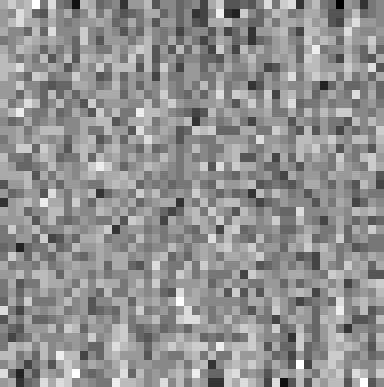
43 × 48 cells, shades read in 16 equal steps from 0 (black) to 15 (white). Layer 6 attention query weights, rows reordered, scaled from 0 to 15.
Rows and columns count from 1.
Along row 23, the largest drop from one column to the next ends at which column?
23
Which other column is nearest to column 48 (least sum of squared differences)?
41
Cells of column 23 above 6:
32
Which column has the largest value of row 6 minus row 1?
43
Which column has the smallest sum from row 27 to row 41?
40
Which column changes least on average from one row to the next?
19
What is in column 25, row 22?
12
